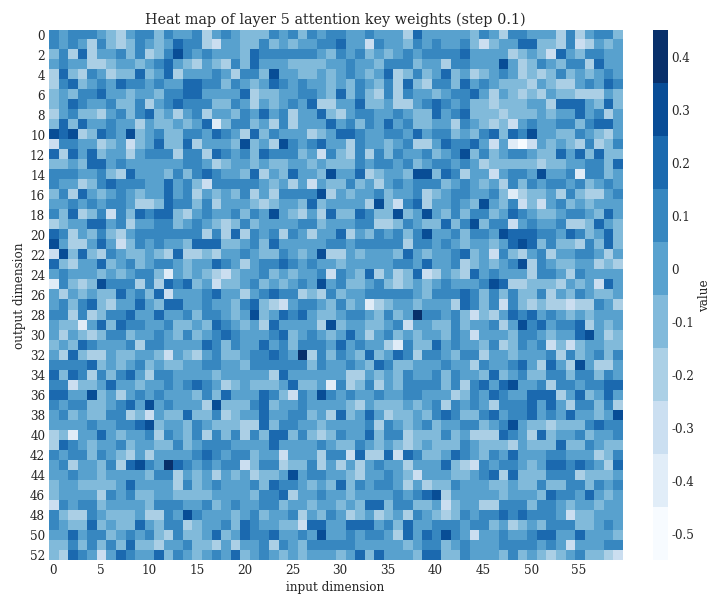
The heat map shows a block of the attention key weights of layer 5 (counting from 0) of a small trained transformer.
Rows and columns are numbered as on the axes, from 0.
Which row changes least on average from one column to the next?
13
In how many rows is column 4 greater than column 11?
19
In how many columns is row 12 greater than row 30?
25
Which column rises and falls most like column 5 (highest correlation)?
15
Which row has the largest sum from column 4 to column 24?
5
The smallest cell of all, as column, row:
49, 11
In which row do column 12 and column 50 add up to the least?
24
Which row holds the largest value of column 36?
18
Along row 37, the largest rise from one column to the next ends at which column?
17
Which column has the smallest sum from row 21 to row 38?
54
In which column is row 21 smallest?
7
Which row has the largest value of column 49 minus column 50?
23
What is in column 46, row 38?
0.2
